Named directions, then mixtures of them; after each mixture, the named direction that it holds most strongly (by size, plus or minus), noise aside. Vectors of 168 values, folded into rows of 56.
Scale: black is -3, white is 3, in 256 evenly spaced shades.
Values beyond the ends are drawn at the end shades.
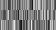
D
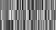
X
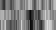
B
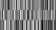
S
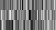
X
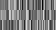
X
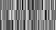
X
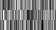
S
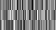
X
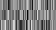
D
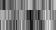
B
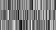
D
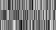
D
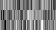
S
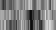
B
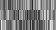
D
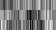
B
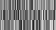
D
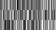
S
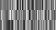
X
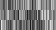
D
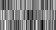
S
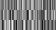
X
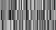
X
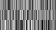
S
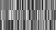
X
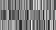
D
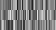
X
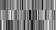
X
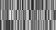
X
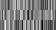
S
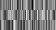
X
